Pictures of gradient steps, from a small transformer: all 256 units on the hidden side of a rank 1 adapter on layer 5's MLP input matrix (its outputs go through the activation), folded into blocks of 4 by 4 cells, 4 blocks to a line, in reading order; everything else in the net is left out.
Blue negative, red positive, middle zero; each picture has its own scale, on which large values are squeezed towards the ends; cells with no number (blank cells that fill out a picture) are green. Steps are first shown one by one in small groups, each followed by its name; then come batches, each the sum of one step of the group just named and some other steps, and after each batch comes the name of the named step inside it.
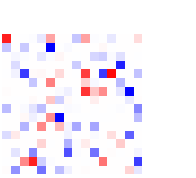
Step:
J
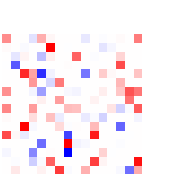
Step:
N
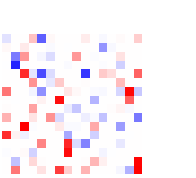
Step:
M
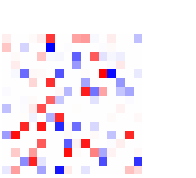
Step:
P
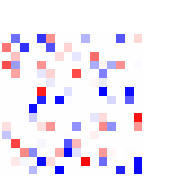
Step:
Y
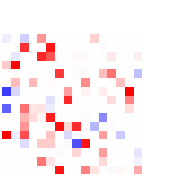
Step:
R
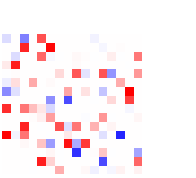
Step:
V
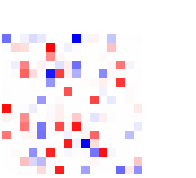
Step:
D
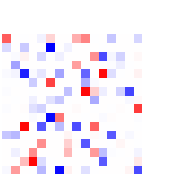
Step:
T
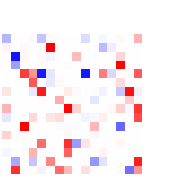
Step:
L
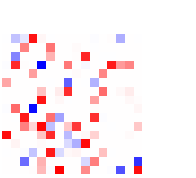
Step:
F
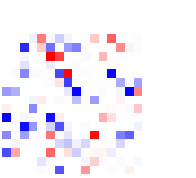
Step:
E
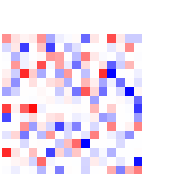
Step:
E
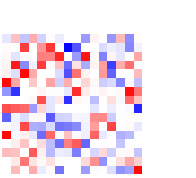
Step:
V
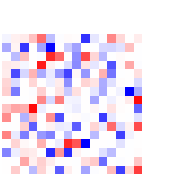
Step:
M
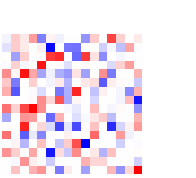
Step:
M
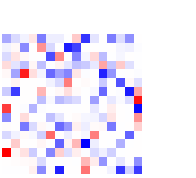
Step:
Y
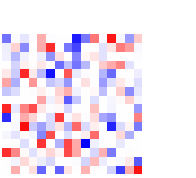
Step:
D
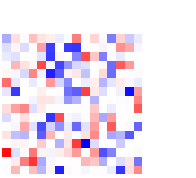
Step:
T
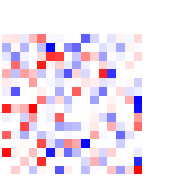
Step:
V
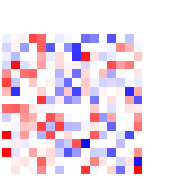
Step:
F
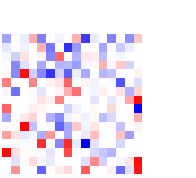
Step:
M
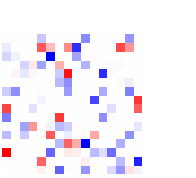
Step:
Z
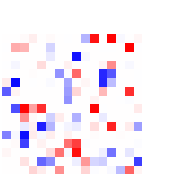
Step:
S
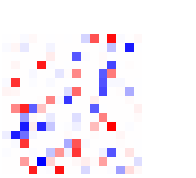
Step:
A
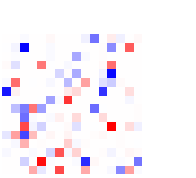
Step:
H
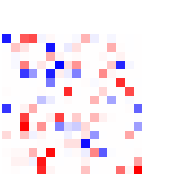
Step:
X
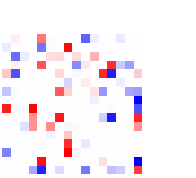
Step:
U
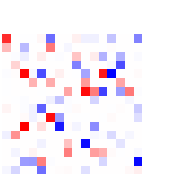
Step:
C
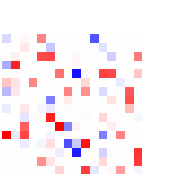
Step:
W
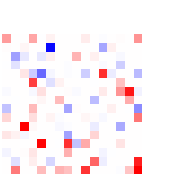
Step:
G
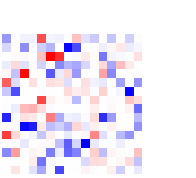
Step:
W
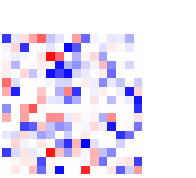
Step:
X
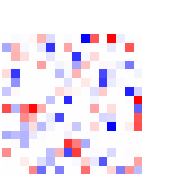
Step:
S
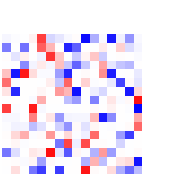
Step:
U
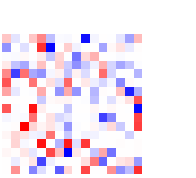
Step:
G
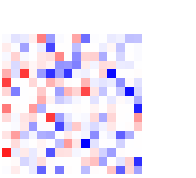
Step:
C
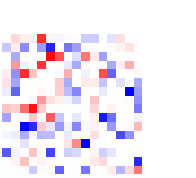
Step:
U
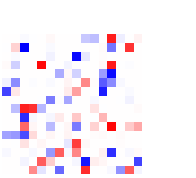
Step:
H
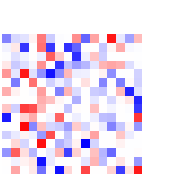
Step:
G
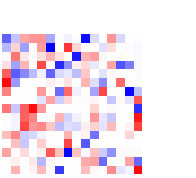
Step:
X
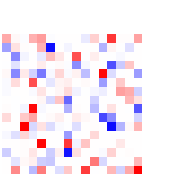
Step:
G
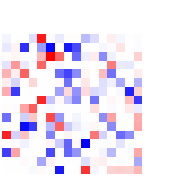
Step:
W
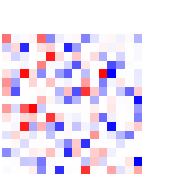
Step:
C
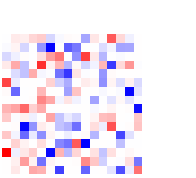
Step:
A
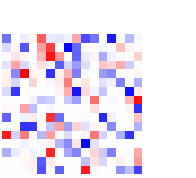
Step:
W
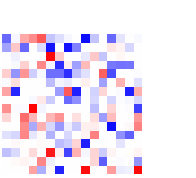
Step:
X
